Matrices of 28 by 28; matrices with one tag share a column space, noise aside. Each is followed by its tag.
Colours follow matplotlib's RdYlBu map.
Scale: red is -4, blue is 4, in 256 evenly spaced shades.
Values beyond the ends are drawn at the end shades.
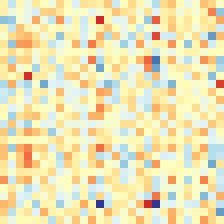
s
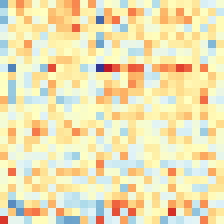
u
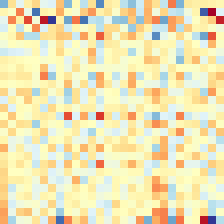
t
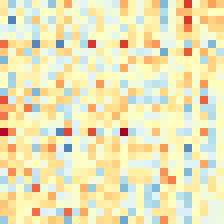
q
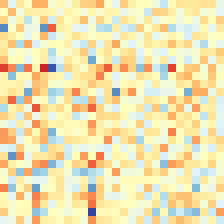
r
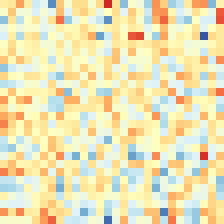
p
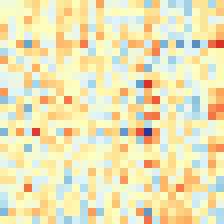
q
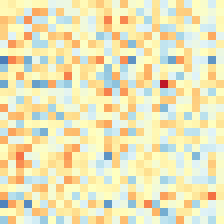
s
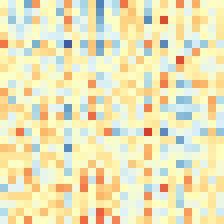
q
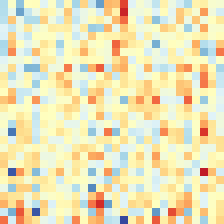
u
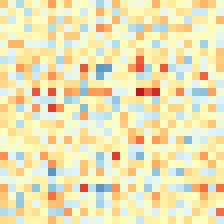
r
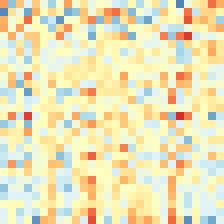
t
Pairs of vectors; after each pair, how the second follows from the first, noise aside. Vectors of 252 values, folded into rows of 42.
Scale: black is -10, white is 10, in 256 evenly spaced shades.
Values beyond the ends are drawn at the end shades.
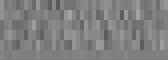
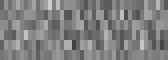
negated, scaled up.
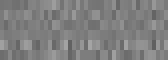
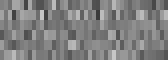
reversed, scaled up.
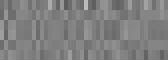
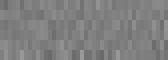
reversed, shrunk.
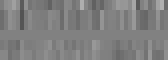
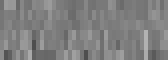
reversed, negated.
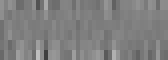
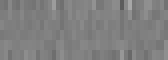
reversed, shrunk.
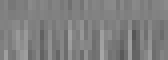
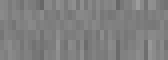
wrapped around, negated, shrunk.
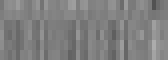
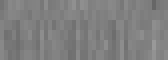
shrunk.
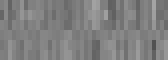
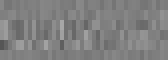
wrapped around, negated, partly zeroed.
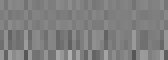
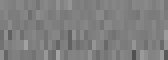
partly zeroed.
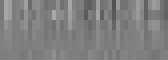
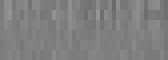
shrunk.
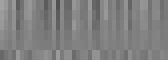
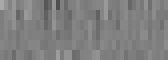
partly zeroed.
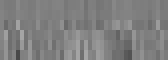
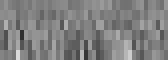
negated, scaled up.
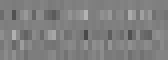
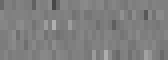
wrapped around, negated, partly zeroed.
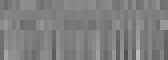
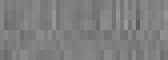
wrapped around, negated, shrunk.
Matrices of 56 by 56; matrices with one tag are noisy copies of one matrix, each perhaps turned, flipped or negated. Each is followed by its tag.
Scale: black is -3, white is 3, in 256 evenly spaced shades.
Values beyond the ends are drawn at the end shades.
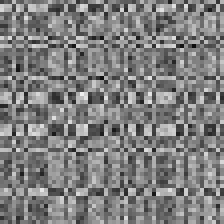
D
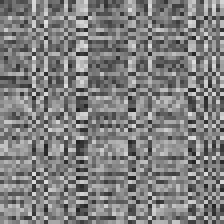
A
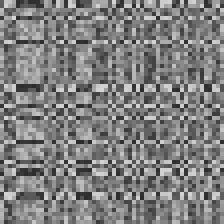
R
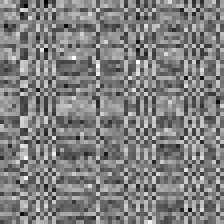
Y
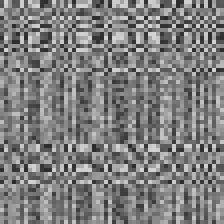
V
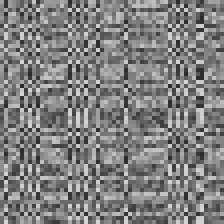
Y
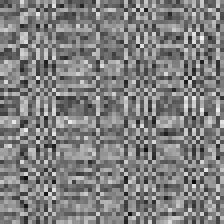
Y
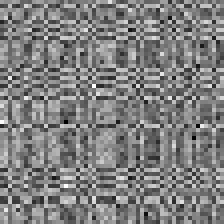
Y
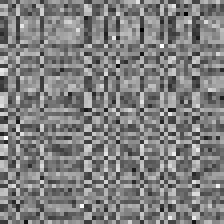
R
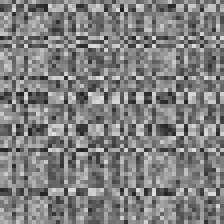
D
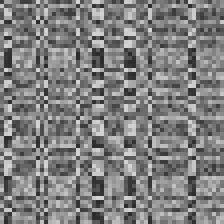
D
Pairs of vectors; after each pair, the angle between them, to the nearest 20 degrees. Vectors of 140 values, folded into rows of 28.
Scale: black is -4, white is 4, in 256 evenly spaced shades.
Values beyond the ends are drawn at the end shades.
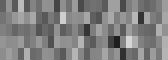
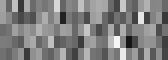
160 degrees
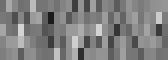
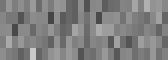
60 degrees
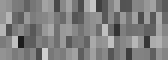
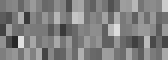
140 degrees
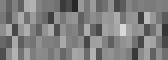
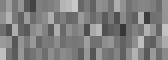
160 degrees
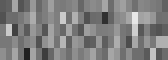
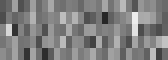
20 degrees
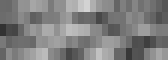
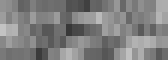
160 degrees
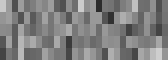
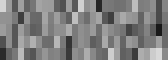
20 degrees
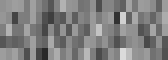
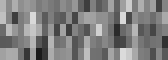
40 degrees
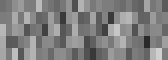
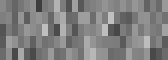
160 degrees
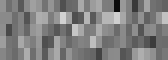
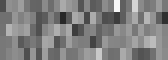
160 degrees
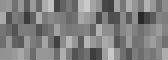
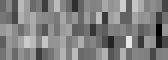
100 degrees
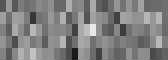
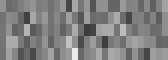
140 degrees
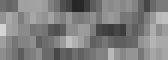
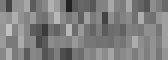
60 degrees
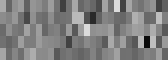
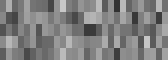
140 degrees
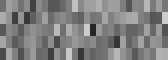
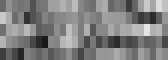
60 degrees
